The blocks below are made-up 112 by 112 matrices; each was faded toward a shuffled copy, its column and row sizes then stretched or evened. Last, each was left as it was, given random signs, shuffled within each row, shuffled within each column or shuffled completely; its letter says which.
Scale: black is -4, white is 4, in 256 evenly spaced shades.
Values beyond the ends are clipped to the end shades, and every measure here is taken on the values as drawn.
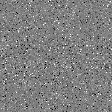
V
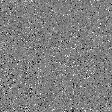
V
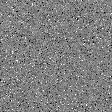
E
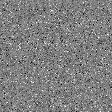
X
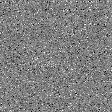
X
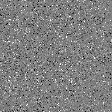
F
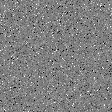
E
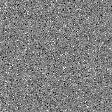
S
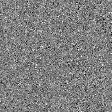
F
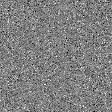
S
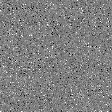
F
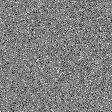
E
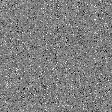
S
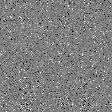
F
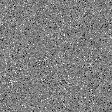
S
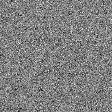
F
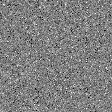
S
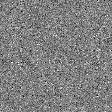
F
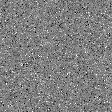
E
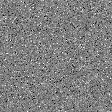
E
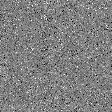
S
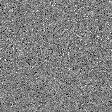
X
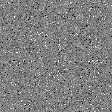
V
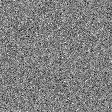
E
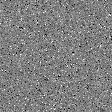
E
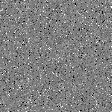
S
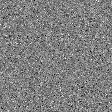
X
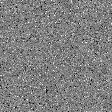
X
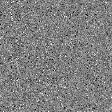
F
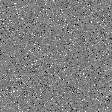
E
